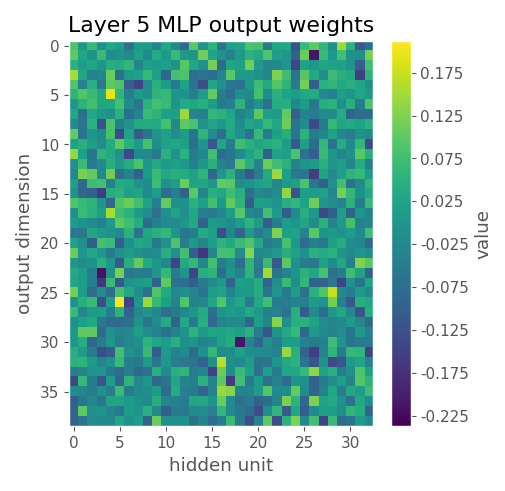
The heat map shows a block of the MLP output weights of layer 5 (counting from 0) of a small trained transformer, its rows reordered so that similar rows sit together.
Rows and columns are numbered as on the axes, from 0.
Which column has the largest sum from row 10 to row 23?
23
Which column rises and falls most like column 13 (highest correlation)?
29
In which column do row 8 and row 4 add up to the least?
26
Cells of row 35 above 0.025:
9
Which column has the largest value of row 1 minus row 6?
21
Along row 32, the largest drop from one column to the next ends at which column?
17
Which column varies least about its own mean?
11
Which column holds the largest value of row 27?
0
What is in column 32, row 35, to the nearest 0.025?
0.075
